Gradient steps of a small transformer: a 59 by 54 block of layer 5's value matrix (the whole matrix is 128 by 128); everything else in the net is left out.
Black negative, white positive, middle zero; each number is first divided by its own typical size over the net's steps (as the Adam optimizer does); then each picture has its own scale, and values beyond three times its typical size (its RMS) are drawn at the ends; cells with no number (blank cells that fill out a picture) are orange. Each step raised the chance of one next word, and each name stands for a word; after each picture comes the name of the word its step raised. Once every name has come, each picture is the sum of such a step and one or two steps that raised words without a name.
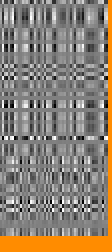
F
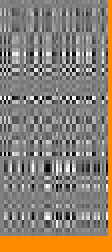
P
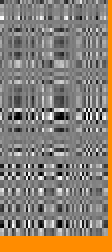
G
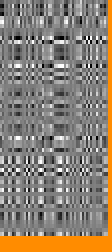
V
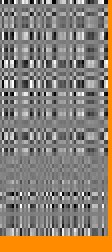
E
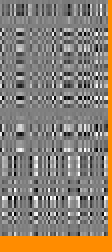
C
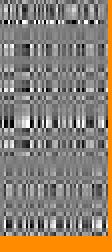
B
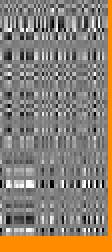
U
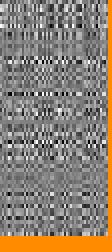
E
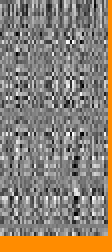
C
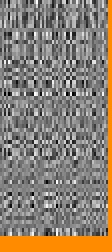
E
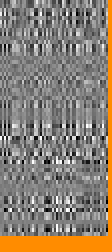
F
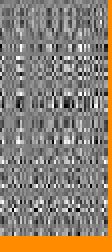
F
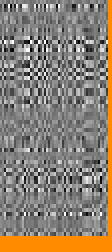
V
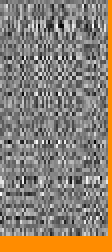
U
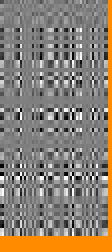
G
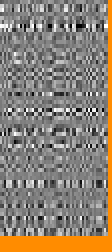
U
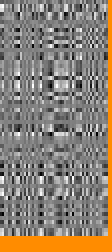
C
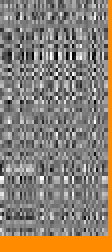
P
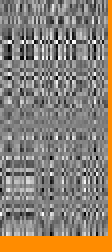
V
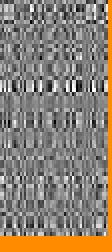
B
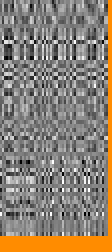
V
